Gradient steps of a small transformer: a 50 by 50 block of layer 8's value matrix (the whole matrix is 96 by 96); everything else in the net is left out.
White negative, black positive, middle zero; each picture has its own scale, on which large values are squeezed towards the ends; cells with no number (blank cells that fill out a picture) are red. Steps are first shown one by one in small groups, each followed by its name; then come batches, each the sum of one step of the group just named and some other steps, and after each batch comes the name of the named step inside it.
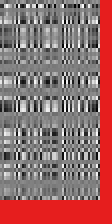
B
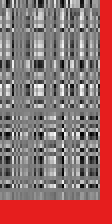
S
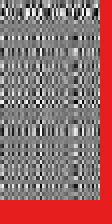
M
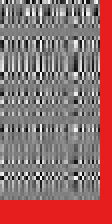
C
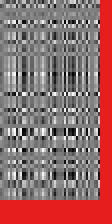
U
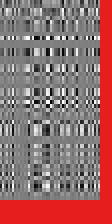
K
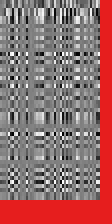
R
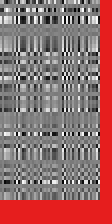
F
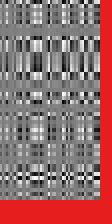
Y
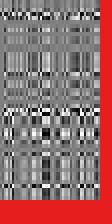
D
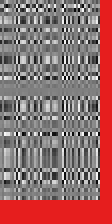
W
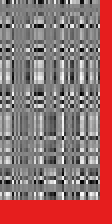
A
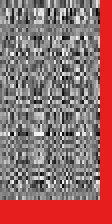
R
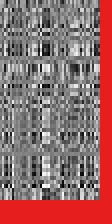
A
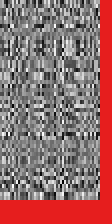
A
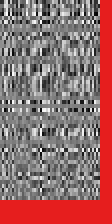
Y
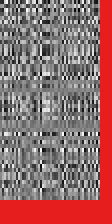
W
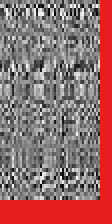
S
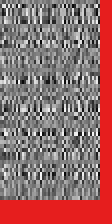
B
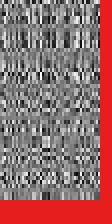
C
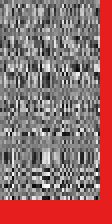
B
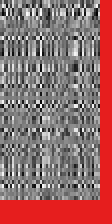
M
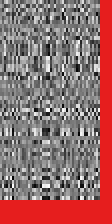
W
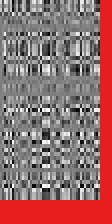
D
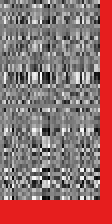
Y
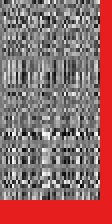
U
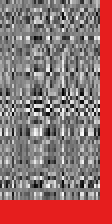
A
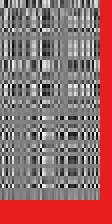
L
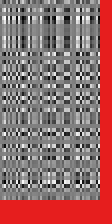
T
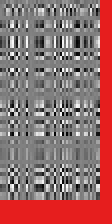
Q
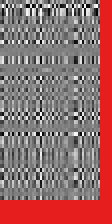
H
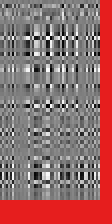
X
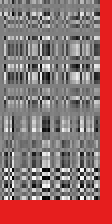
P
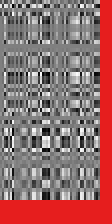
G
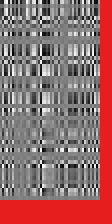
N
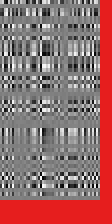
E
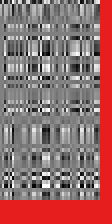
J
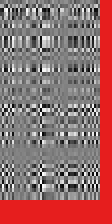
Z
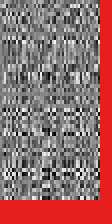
P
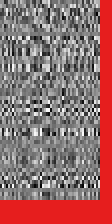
E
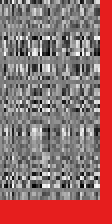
J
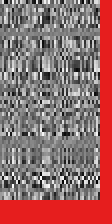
Q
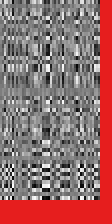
P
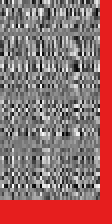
Q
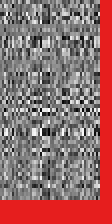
G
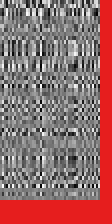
L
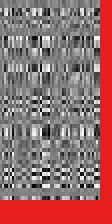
P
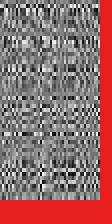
Z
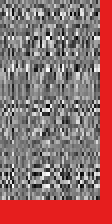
X
